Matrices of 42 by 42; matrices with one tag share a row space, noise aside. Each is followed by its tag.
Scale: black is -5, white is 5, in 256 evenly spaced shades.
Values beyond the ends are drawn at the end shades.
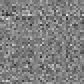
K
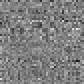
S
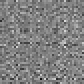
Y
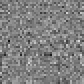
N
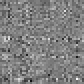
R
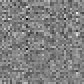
R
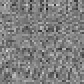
K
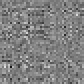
R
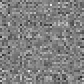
N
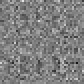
Y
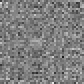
S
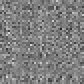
K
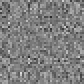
N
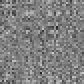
K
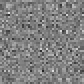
K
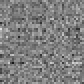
S
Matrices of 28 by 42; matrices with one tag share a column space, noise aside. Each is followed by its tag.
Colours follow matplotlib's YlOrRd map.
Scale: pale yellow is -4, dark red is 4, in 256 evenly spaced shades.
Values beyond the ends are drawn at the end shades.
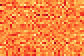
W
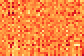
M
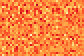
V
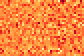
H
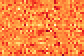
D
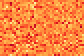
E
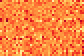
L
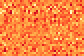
V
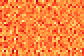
H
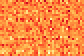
L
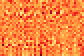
M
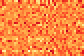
H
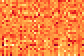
M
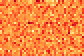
H
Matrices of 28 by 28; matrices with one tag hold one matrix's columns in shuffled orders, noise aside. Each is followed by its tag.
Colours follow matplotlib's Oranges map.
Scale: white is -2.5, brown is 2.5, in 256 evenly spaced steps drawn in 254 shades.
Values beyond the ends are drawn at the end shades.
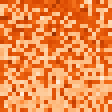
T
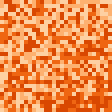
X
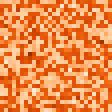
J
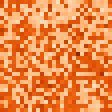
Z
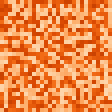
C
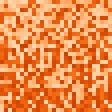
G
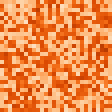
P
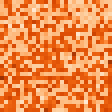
Z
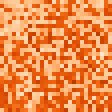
X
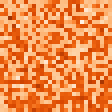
X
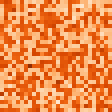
P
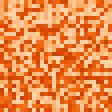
Z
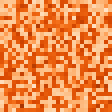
P
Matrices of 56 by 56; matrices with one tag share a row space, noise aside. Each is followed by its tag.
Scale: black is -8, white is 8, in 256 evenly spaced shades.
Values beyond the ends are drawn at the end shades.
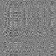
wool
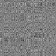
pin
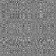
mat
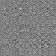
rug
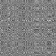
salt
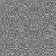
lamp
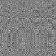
salt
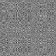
mat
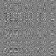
wool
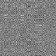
pin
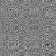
lamp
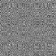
salt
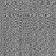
rug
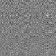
lamp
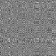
salt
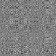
lamp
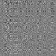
wool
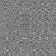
rug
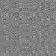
rug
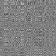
pin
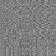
rug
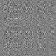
wool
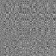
rug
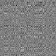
pin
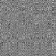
salt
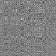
pin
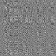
wool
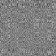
salt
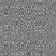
pin
